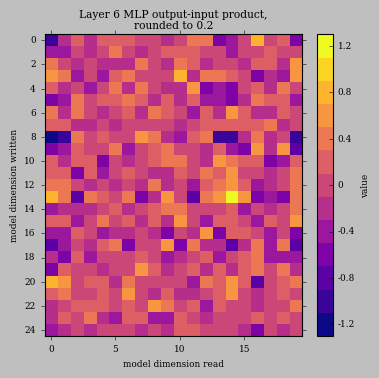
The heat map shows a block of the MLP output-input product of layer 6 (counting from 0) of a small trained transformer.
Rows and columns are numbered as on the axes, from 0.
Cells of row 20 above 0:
11
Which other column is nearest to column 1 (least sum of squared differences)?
13
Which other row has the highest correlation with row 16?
18
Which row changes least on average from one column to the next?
7
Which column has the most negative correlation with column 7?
14
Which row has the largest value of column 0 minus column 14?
4
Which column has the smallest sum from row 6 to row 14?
17
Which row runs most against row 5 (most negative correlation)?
12
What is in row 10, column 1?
-0.2
